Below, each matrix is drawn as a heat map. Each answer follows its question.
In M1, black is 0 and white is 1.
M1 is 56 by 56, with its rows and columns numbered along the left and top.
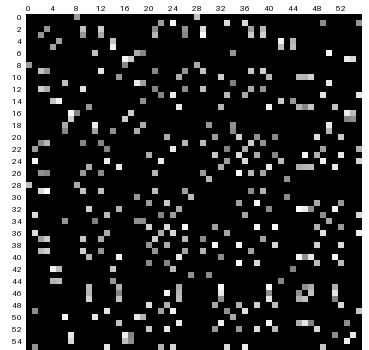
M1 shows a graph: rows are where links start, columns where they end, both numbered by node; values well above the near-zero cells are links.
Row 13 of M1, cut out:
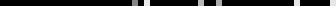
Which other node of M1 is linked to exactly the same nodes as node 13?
node 1
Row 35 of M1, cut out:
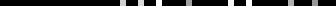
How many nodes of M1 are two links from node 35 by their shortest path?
9
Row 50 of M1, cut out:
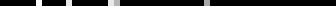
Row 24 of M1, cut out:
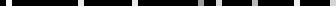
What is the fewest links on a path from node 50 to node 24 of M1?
4
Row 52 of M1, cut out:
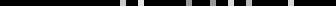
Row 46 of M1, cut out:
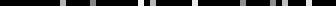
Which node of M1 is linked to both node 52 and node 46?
node 23
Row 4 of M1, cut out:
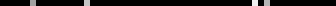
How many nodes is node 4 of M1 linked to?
4
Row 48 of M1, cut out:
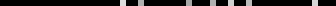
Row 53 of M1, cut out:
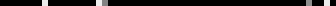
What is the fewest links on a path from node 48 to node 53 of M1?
4
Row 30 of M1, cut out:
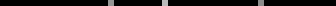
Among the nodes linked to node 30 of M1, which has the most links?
node 18
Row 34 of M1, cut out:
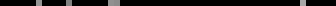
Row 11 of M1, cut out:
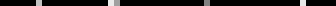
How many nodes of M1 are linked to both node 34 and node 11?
4
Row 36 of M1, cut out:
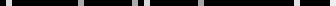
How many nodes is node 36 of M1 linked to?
7
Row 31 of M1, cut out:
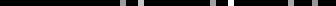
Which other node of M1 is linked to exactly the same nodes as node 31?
node 41
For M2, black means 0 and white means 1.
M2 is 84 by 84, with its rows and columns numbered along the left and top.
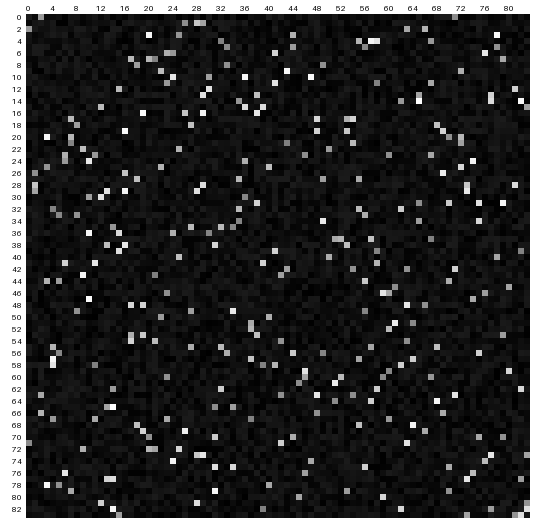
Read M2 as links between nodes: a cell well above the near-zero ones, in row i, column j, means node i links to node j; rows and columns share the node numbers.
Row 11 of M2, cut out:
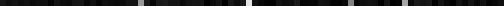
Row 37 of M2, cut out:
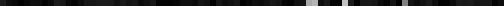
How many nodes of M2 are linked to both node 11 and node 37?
1
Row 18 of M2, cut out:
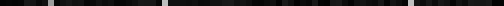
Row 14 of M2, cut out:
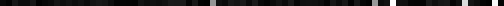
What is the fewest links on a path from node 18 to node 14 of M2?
3
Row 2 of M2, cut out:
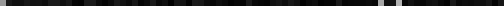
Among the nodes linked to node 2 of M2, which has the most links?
node 63
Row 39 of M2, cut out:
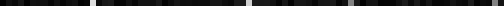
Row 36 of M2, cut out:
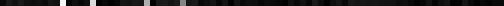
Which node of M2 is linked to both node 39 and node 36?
node 15
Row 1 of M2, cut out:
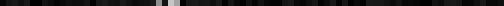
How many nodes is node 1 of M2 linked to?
3
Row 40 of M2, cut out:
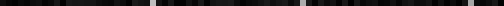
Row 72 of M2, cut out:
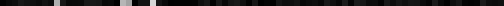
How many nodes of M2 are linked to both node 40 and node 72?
1
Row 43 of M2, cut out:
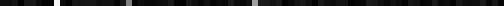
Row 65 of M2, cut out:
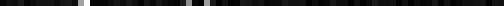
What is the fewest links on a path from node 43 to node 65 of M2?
5
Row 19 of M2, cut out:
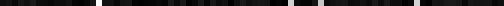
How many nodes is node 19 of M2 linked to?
4
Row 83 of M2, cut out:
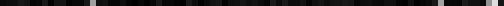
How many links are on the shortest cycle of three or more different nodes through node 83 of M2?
4
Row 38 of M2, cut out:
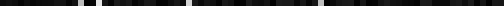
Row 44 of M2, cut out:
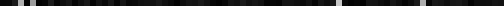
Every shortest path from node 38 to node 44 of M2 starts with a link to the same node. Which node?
node 31
